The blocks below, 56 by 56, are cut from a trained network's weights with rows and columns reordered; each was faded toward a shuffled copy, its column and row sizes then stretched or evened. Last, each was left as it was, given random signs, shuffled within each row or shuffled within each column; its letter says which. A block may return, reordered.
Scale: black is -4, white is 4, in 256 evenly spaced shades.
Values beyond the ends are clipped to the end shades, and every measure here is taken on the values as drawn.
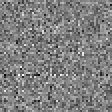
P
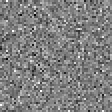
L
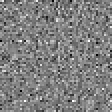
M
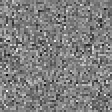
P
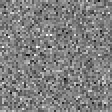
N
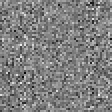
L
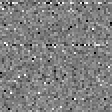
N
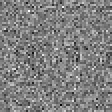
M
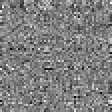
M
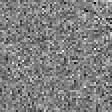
L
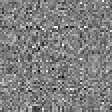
M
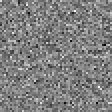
N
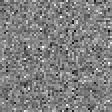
L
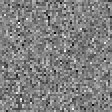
L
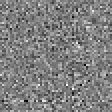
P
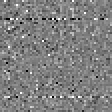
M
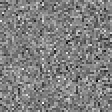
L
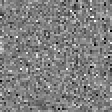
L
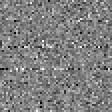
N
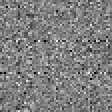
P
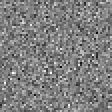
L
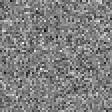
N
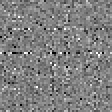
M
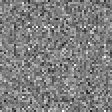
P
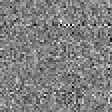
M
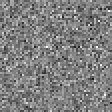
N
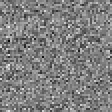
M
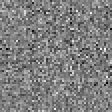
P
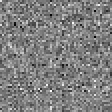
M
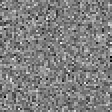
L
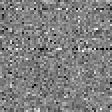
M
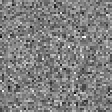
M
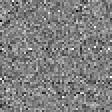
P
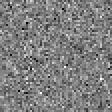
L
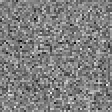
N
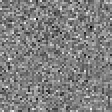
N
